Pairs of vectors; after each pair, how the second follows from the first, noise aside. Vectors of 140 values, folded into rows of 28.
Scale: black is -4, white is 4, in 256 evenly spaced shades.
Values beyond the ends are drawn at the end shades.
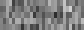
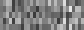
copied.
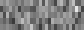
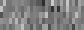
wrapped around, negated, partly zeroed.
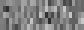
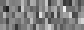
copied.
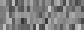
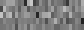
wrapped around, negated, partly zeroed.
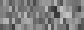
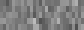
wrapped around, negated, shrunk.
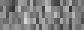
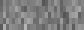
wrapped around, negated, shrunk.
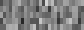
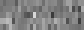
wrapped around, partly zeroed.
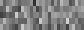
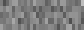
wrapped around, negated, shrunk.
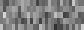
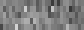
wrapped around, partly zeroed.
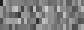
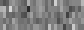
wrapped around, partly zeroed.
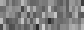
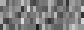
copied.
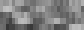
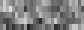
copied.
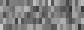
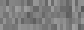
shrunk.
